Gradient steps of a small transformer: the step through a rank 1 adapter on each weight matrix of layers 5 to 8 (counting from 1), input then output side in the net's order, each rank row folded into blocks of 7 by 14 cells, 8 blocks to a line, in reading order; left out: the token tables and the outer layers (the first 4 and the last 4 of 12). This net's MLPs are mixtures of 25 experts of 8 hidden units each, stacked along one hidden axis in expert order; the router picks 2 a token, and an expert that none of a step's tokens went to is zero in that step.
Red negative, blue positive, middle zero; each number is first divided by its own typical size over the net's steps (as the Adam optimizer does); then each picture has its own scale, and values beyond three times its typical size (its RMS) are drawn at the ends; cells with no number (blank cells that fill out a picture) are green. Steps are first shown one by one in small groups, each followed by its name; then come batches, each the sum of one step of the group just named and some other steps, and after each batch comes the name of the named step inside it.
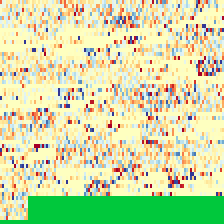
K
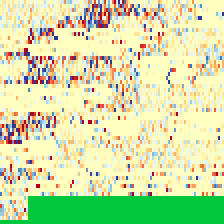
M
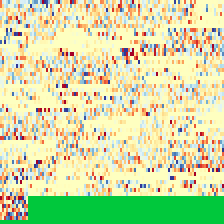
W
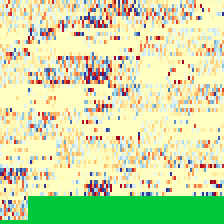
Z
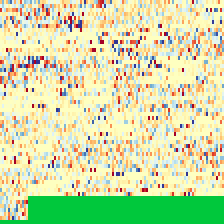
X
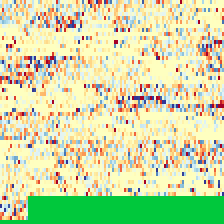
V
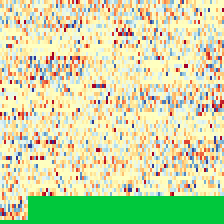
V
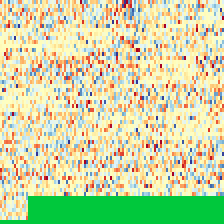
K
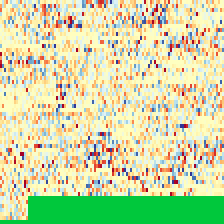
X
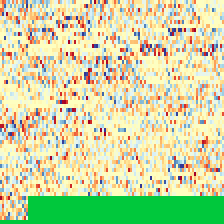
W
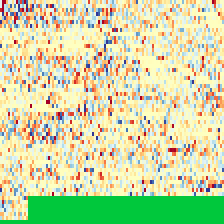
V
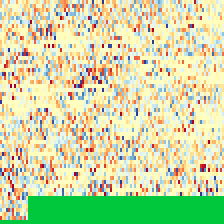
Z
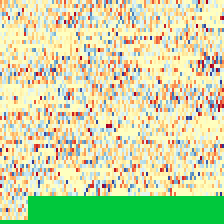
K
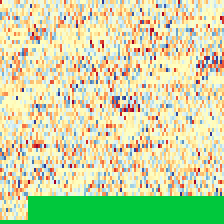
K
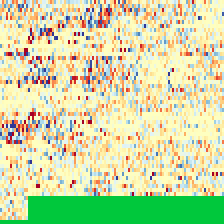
M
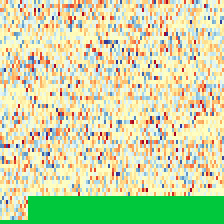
X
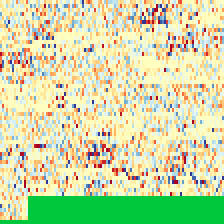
V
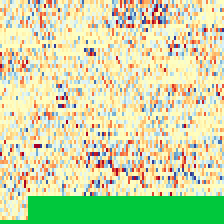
K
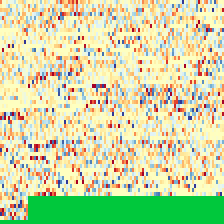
K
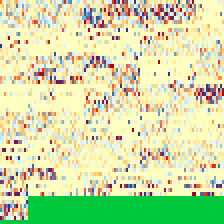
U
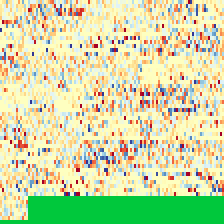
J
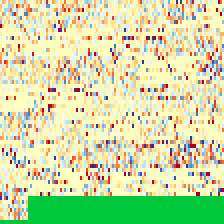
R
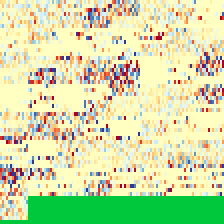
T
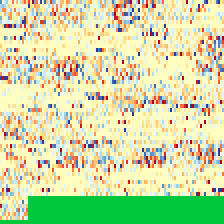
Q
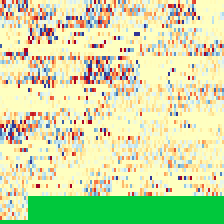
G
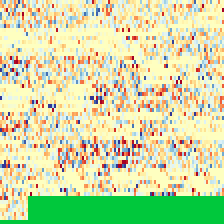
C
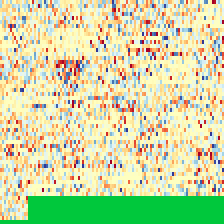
Q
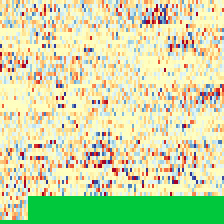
U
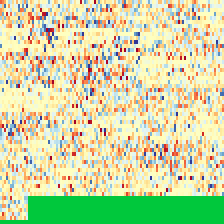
G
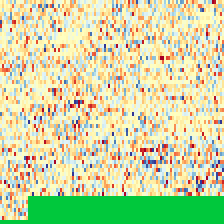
R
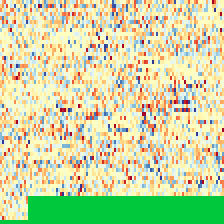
J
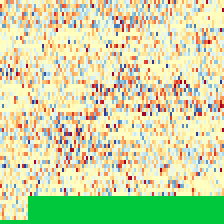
C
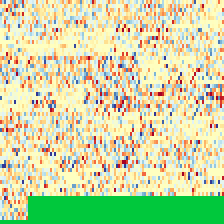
C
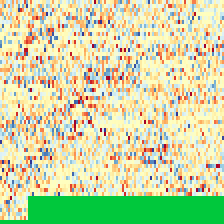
G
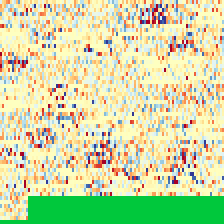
R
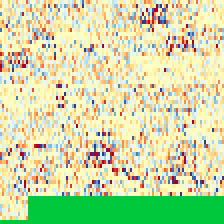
J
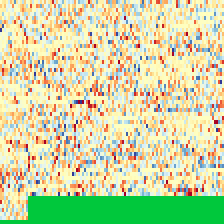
J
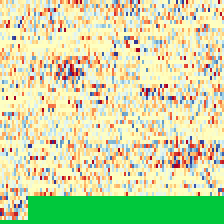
R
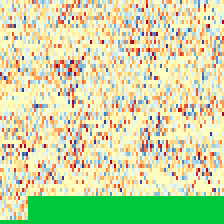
Q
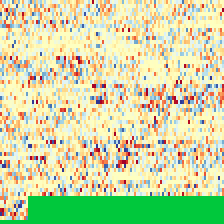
C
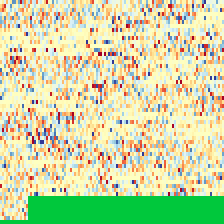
C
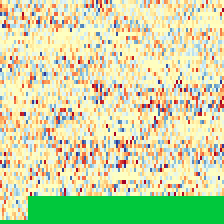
C
